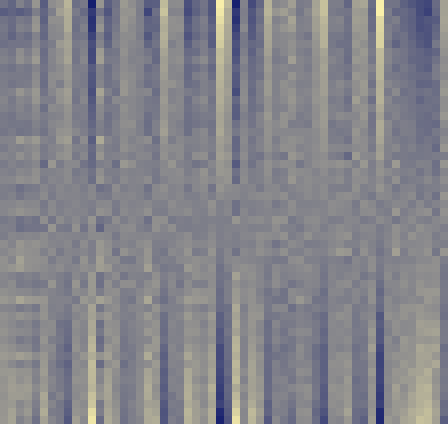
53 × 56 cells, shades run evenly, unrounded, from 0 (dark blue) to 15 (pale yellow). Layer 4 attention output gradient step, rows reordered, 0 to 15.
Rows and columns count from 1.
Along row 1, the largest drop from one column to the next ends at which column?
30
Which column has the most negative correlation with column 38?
17
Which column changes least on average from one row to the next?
18
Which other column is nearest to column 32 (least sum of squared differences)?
52
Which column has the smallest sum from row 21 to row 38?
48
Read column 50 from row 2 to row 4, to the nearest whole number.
5 7 6
